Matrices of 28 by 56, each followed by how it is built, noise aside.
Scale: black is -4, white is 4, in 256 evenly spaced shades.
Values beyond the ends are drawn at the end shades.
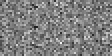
repeating rows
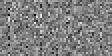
uneven columns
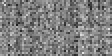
blocks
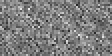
Toeplitz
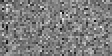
uneven columns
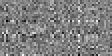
low rank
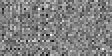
low rank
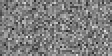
repeating rows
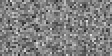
repeating rows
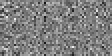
low rank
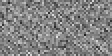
Toeplitz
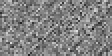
Hankel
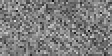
Toeplitz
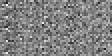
repeating rows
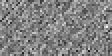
Hankel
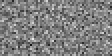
repeating rows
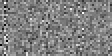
uneven columns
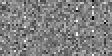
uneven columns
